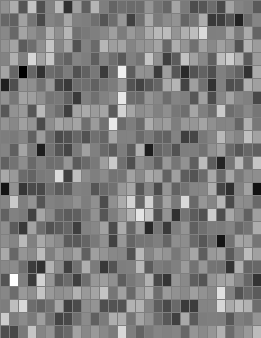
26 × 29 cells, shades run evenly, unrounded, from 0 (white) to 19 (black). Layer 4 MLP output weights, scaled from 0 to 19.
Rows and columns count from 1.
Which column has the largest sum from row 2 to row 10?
24
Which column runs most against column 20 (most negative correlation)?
16
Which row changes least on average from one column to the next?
11
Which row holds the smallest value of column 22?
3
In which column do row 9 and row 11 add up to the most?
8
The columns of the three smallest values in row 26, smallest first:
14, 4, 29
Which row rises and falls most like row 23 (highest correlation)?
9
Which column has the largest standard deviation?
25
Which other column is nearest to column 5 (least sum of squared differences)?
12
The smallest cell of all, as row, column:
22, 2
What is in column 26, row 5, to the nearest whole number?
4
